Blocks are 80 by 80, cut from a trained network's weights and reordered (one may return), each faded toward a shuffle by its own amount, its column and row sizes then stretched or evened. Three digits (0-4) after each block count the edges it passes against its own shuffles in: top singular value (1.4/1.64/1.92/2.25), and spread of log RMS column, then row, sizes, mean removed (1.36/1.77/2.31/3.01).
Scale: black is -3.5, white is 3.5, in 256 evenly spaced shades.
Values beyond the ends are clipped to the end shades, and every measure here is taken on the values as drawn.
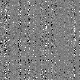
0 4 2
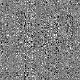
0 4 2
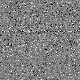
0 0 2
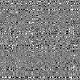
2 2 4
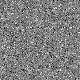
0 0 0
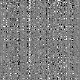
2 4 3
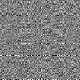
4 1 3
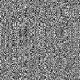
3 3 0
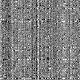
4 2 3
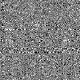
1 0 2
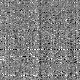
2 0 3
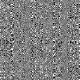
2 4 2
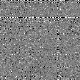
3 1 3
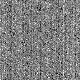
2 1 0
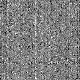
2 1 1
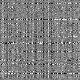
4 1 4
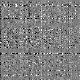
2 2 4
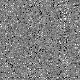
1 2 0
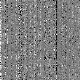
3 4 1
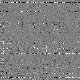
4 2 3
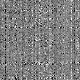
3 3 3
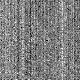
4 2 1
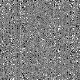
0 3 2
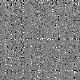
0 3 3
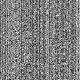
4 0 1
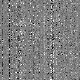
2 4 2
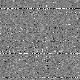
3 0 3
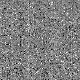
0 0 2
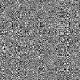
3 3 1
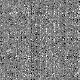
1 2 2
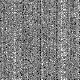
3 2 1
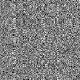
3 2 1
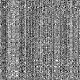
4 0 2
